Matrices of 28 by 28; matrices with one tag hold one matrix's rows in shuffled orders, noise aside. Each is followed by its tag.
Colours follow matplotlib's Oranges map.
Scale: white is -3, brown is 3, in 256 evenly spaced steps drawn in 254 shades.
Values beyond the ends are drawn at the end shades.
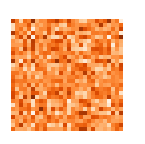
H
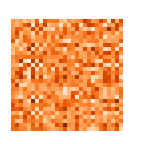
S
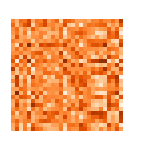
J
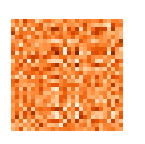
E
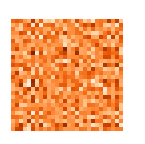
S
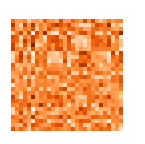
H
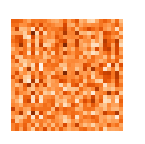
S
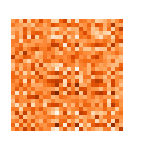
E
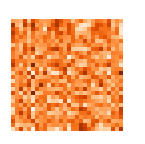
H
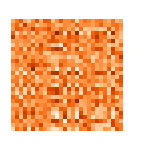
E
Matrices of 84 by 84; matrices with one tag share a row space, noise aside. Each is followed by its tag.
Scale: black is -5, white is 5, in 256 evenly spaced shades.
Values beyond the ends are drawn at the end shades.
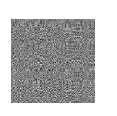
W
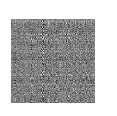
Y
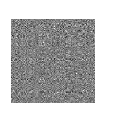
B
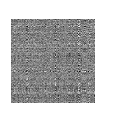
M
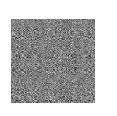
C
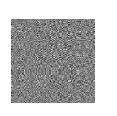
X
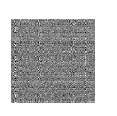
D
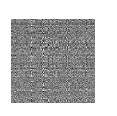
Y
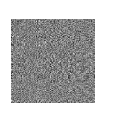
X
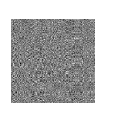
W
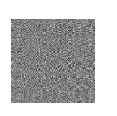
X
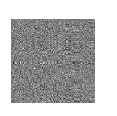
W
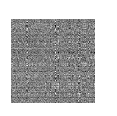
M
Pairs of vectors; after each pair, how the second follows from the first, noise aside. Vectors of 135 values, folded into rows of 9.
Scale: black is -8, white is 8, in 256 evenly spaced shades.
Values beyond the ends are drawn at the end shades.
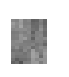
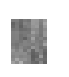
negated.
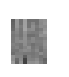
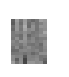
copied.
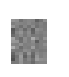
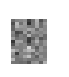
wrapped around, scaled up.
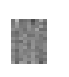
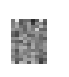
scaled up.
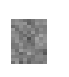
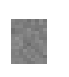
reversed, shrunk.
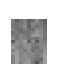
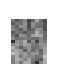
scaled up.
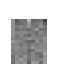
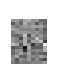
wrapped around, scaled up.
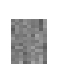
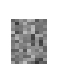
wrapped around, scaled up.
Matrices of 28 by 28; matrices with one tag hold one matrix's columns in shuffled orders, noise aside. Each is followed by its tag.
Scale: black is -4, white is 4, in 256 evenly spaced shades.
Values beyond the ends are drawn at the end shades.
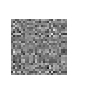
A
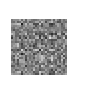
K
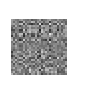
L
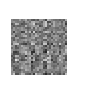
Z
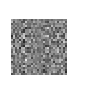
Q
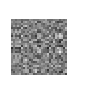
Q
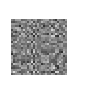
A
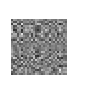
L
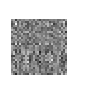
Z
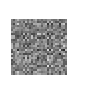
K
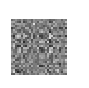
Q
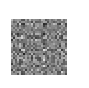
K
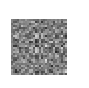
Q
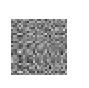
A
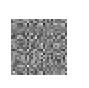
K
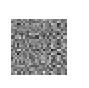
K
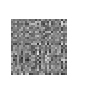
Z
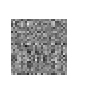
Z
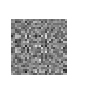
Q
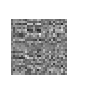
L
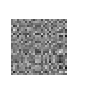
A
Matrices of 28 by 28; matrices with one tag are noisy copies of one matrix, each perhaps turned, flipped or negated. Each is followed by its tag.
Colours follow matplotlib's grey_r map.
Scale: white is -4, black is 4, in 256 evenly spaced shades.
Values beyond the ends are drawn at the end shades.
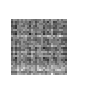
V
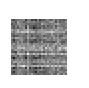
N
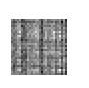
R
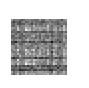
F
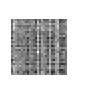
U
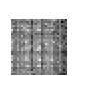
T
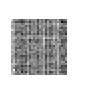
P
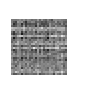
U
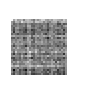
P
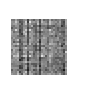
U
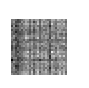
V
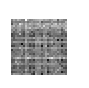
V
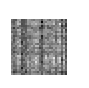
R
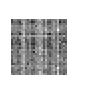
N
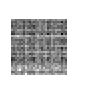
V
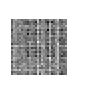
U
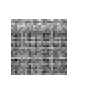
V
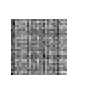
P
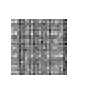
P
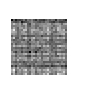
P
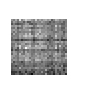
T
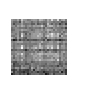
T
